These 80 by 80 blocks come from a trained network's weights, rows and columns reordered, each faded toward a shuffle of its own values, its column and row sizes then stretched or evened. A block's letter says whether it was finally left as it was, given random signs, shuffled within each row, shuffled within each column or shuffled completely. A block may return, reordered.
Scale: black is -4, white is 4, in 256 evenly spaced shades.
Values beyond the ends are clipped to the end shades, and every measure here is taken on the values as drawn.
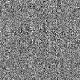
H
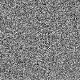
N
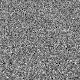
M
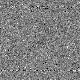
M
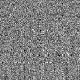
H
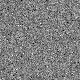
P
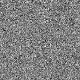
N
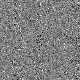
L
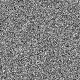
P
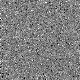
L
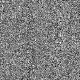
L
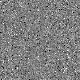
L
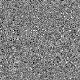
H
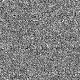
M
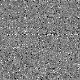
H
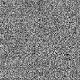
H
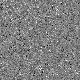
P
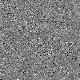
M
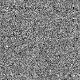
N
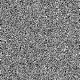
L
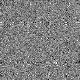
H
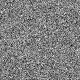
P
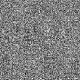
H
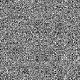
H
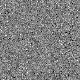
L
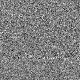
M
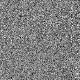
N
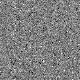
L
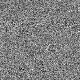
M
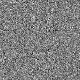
N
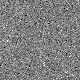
P
